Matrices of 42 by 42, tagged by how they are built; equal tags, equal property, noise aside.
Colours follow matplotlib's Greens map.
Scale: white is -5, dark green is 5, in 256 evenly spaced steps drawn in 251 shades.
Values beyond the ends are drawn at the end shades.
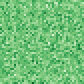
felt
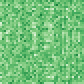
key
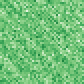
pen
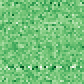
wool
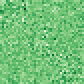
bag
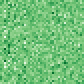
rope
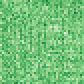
key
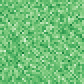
pen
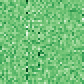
rope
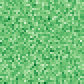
felt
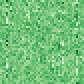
rope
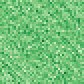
pen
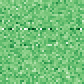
wool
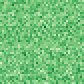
felt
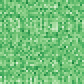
key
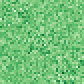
bag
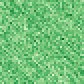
pen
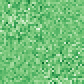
bag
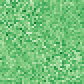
bag
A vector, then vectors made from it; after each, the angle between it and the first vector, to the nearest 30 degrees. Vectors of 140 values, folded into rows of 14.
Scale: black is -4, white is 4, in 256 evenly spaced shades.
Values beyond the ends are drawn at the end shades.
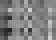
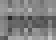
60 degrees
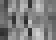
60 degrees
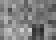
120 degrees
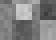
90 degrees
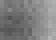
60 degrees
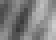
90 degrees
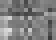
150 degrees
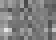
150 degrees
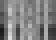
90 degrees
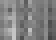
120 degrees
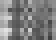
150 degrees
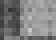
90 degrees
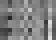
30 degrees
